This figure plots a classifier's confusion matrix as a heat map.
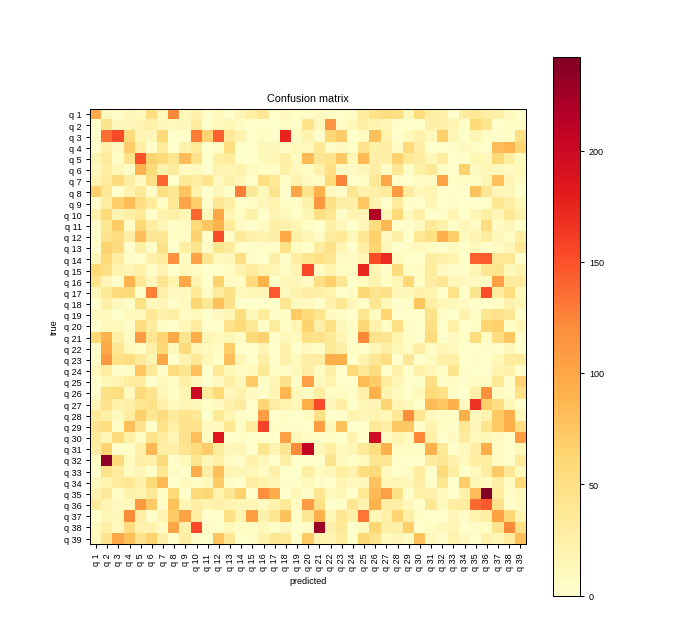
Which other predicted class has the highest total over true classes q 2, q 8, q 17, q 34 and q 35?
q 36
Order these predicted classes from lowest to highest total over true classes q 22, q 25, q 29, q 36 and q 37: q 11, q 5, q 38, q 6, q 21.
q 11, q 6, q 38, q 5, q 21
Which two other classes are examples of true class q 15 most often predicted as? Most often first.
q 25, q 20
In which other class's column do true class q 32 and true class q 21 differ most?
q 2
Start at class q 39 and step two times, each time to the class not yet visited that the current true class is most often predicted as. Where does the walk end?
q 18
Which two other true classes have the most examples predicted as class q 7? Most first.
q 23, q 34
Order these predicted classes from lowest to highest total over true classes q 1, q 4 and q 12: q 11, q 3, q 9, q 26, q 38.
q 11, q 9, q 3, q 38, q 26
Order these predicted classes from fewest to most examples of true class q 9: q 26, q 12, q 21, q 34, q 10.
q 34, q 26, q 12, q 10, q 21
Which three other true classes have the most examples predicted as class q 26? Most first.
q 10, q 30, q 14
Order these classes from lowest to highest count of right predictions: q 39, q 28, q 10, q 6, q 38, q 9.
q 28, q 6, q 39, q 9, q 38, q 10
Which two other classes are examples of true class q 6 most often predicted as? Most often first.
q 5, q 34
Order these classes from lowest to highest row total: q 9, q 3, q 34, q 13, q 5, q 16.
q 13, q 34, q 9, q 16, q 5, q 3
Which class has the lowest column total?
q 24
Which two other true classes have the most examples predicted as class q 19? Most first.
q 31, q 8
